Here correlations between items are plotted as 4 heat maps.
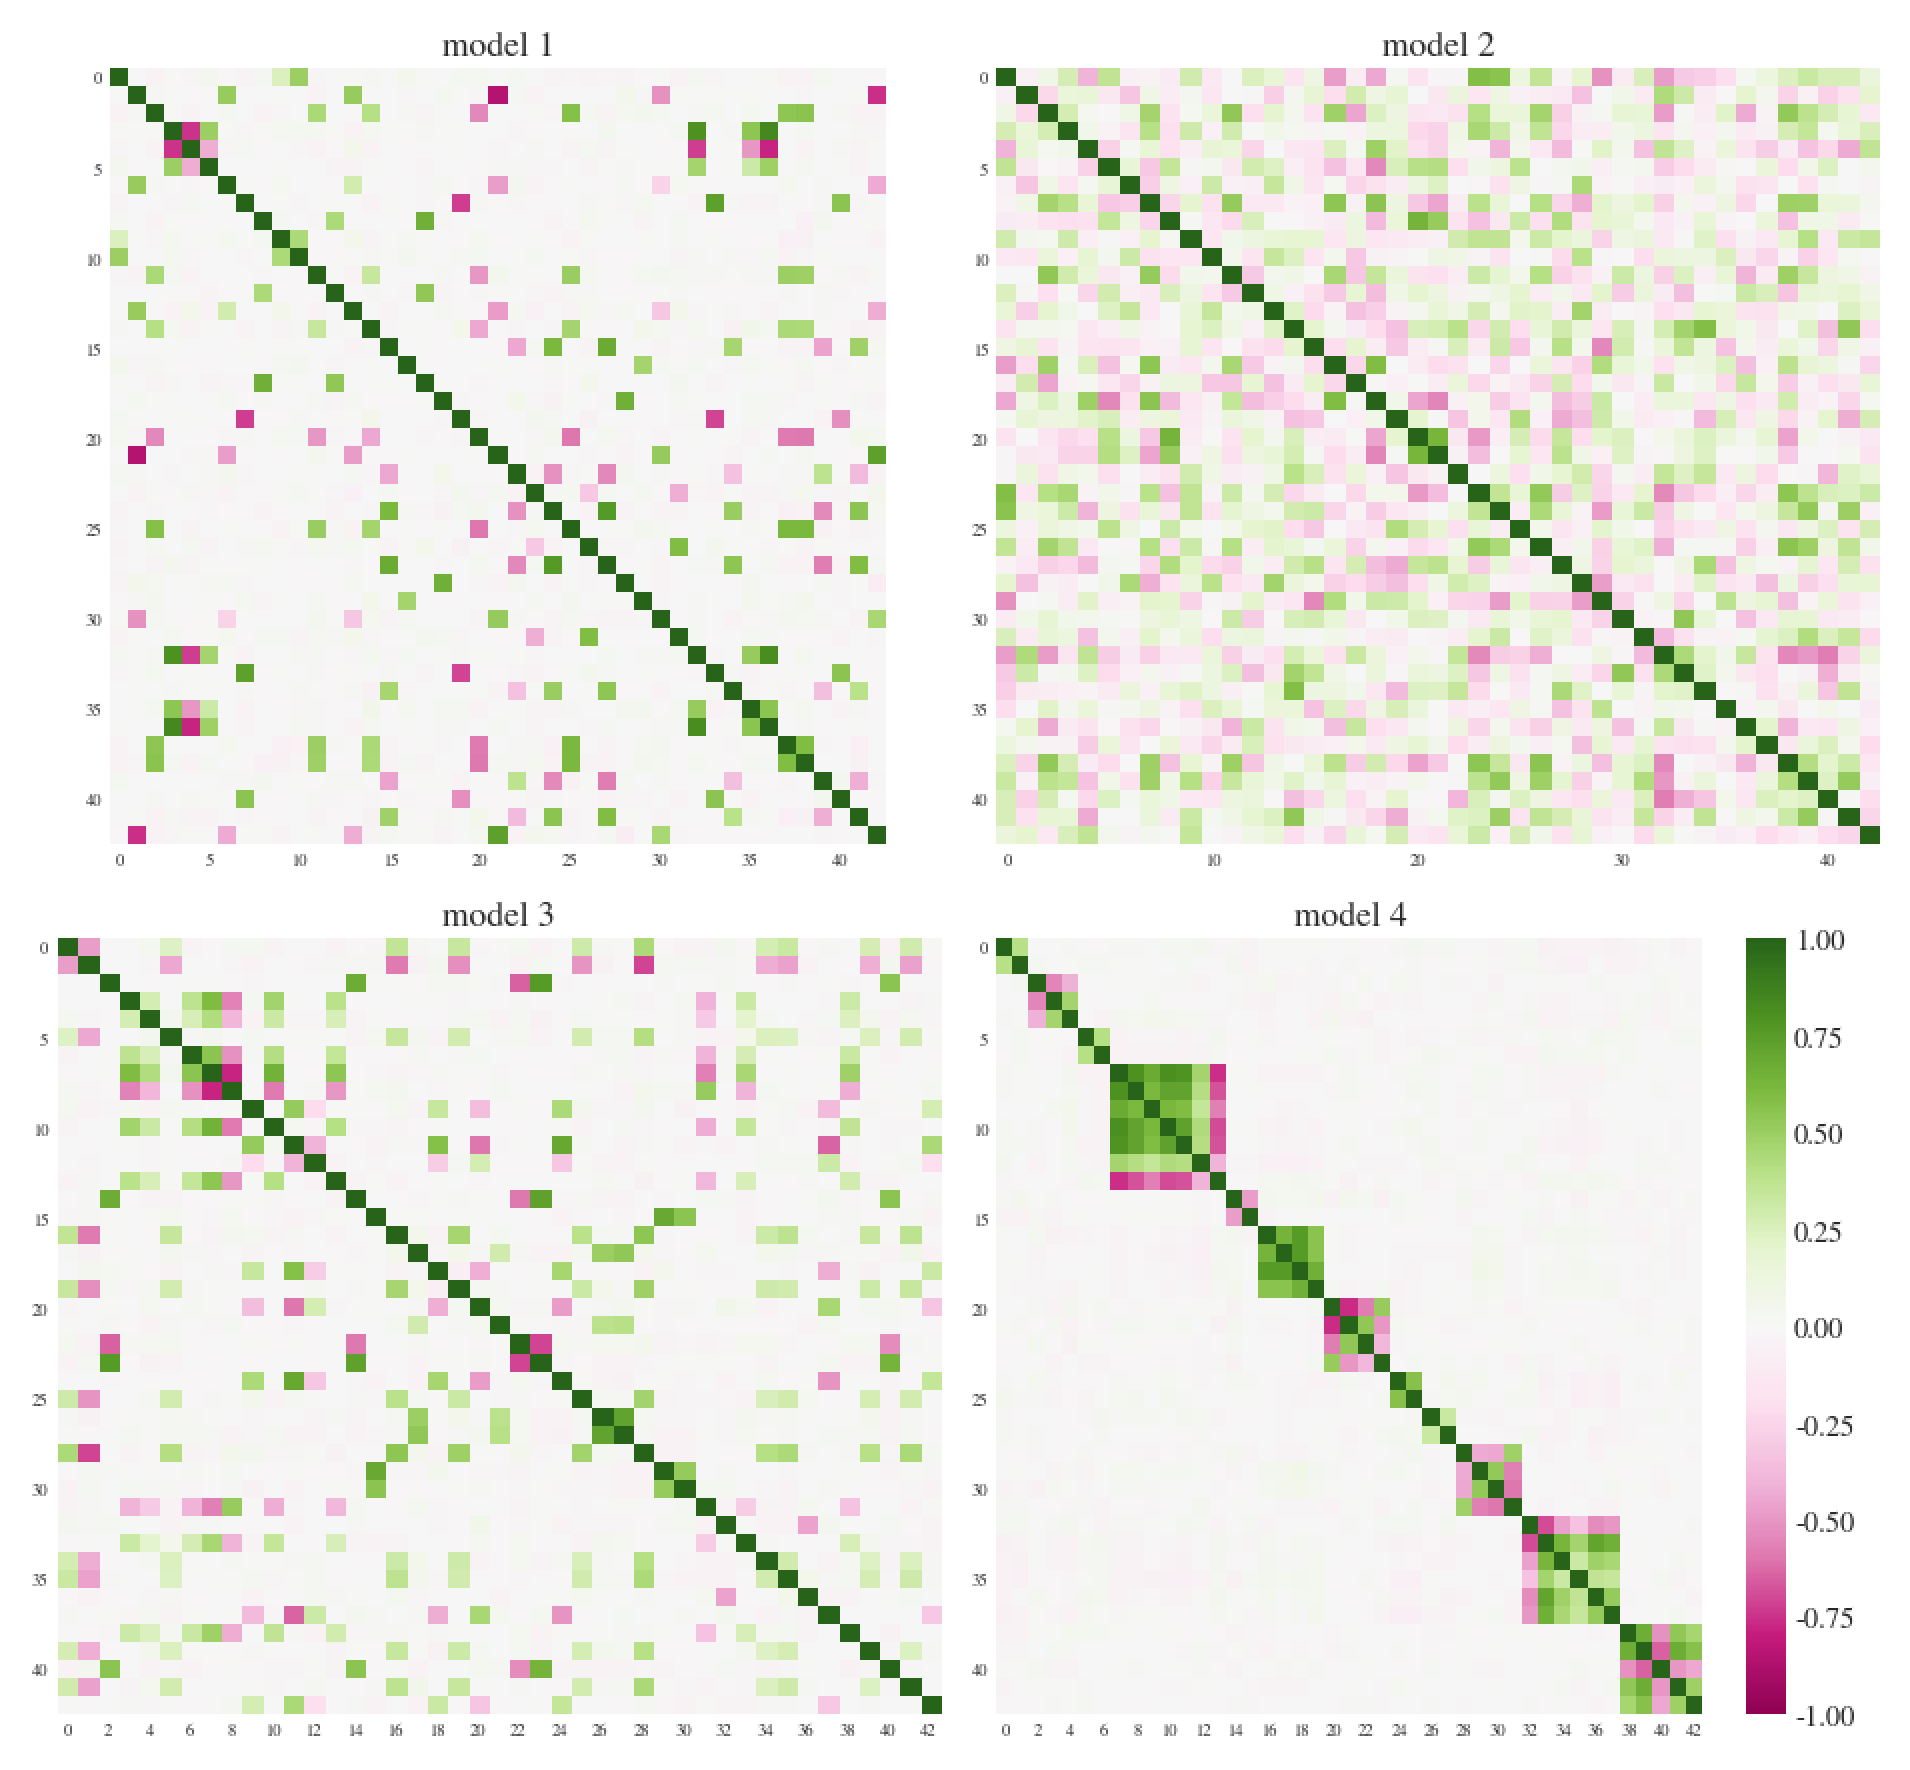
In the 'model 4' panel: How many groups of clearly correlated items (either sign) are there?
12
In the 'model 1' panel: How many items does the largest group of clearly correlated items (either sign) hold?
7
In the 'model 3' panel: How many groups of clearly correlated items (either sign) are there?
7
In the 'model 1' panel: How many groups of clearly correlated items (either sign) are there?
10
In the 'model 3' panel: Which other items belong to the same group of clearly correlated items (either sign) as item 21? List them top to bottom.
17, 26, 27
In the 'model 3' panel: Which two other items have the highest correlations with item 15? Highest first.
29, 30
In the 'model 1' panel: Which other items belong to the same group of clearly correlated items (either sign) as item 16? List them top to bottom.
29
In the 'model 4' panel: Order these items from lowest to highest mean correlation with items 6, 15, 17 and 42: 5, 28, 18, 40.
40, 28, 5, 18
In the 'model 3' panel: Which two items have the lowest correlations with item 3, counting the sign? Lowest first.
8, 31
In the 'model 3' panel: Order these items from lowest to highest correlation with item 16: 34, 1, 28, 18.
1, 18, 34, 28
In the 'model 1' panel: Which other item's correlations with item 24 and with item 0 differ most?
27
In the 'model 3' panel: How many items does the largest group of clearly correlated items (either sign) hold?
11
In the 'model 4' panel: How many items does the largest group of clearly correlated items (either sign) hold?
7
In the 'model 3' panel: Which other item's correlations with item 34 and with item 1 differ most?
28
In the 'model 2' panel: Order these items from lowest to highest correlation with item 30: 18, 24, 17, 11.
17, 18, 24, 11
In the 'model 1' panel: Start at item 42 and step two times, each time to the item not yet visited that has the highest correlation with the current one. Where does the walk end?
30
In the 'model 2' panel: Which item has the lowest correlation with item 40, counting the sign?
32
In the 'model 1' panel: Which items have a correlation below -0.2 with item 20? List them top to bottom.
2, 11, 14, 25, 37, 38
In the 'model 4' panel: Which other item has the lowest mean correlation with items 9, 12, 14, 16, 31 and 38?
13
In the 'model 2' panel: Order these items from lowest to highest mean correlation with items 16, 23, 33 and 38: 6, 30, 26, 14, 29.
29, 6, 14, 30, 26
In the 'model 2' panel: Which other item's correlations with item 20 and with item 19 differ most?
27
